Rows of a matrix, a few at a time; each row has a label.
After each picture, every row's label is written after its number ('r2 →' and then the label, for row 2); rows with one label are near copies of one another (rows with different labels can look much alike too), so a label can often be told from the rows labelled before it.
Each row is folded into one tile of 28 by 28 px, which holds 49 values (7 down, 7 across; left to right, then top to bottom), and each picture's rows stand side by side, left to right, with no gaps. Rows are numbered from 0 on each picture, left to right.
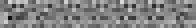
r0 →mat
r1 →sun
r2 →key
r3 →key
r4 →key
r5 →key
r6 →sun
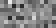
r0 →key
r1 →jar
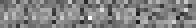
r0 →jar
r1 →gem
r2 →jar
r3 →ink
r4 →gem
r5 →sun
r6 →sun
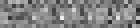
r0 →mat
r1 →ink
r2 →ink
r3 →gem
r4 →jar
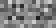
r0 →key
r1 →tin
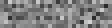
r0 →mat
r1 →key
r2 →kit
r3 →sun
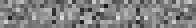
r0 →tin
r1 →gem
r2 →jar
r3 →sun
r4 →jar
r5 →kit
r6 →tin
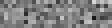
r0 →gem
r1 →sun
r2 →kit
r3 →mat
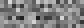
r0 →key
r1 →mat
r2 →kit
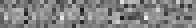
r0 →gem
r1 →jar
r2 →jar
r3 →gem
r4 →mat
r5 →ink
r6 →key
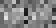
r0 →gem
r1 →jar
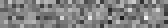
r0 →key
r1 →mat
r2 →kit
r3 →jar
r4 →tin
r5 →ink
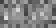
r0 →ink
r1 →jar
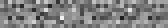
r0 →key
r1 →sun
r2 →ink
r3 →mat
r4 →tin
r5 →mat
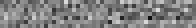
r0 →jar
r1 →jar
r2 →key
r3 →jar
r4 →mat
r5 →tin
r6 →tin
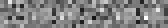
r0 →key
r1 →gem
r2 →jar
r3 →tin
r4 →gem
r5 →ink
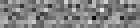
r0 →sun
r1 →sun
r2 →key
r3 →tin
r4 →mat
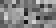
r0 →gem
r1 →mat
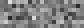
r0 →mat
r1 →kit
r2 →sun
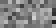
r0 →sun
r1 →gem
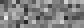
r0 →jar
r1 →tin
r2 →mat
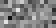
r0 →tin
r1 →jar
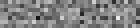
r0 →sun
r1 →tin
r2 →gem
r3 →key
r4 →kit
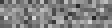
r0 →kit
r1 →kit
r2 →sun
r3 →tin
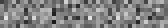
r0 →jar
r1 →gem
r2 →key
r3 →kit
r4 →jar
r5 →tin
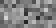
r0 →gem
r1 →tin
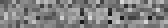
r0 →jar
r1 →mat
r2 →gem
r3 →gem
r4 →mat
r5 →tin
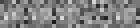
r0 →jar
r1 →gem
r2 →kit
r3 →key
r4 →gem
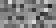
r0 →key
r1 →sun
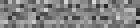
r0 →sun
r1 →sun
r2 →key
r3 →key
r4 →gem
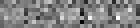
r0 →gem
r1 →tin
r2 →gem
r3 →ink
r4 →ink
